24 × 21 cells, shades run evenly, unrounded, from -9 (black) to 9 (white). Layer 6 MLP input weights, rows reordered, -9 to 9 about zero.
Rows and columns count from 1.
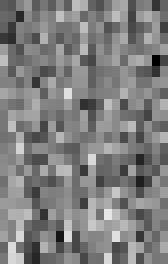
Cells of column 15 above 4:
4
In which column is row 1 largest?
10
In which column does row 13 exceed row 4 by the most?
8
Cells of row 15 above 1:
4
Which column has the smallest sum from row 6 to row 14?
12
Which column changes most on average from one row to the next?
18
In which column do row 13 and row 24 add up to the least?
5
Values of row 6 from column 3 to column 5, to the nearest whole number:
-2 -1 0
